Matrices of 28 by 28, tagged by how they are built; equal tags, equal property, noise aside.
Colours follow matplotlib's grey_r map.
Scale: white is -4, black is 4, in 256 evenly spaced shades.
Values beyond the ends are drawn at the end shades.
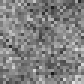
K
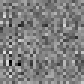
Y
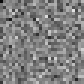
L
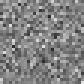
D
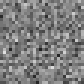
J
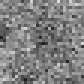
K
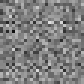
Y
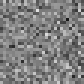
L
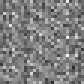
L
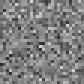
D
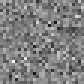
D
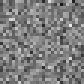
L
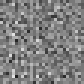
L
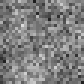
K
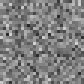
J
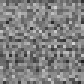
J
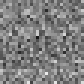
J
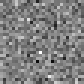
D
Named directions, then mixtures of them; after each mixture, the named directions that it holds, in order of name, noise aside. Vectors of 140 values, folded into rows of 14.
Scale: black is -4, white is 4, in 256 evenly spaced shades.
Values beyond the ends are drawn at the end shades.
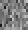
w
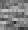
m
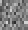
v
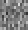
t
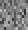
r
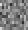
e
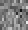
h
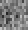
e, t, w.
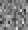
r.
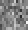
h, w.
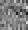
h, t.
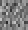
v.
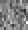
e, h, r.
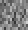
r, v.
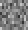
e.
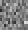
v.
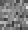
h, m.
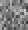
h, r.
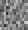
t, v.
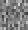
t.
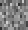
e, t.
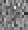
r, t.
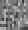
m, t, w.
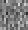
t.
